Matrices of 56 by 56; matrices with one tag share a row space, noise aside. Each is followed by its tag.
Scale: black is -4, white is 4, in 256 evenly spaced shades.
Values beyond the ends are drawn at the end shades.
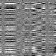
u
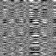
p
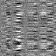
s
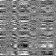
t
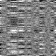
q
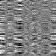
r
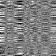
r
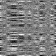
q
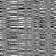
q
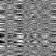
r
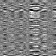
p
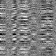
t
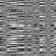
q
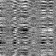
t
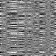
q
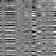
u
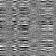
t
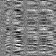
s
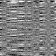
q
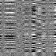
u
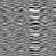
p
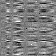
s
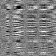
s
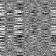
r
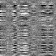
t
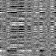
q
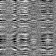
t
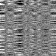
r
